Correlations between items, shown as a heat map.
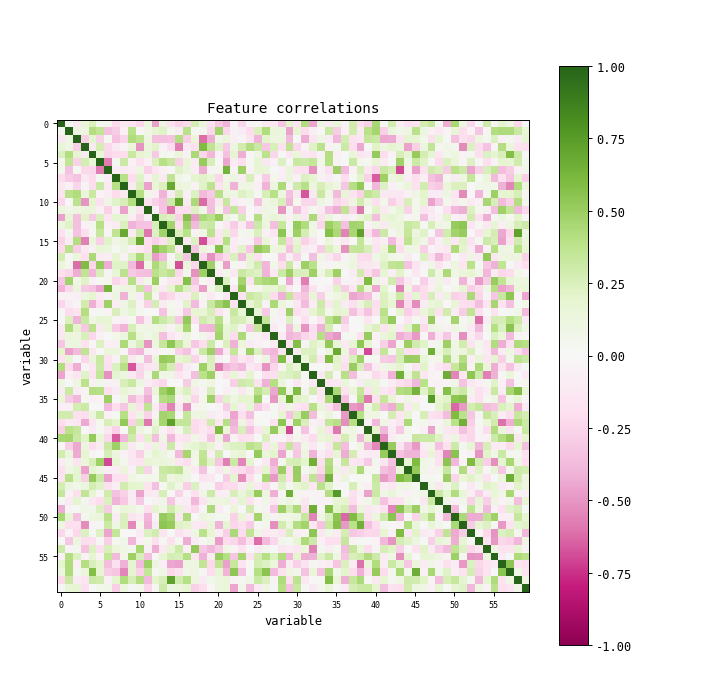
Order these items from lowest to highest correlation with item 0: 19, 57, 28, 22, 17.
28, 19, 22, 57, 17
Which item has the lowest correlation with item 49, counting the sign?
42
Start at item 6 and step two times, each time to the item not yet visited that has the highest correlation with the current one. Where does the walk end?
23
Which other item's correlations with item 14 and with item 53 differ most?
58
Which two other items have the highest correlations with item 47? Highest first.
35, 29
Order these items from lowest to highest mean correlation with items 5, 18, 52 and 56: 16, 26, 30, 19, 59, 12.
59, 26, 30, 16, 19, 12
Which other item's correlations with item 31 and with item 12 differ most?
20
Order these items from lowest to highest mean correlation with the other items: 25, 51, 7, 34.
7, 51, 25, 34
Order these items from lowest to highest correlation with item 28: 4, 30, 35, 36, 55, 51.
36, 4, 35, 51, 55, 30
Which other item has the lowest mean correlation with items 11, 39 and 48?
14
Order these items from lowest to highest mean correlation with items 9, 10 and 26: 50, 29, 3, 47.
29, 3, 47, 50
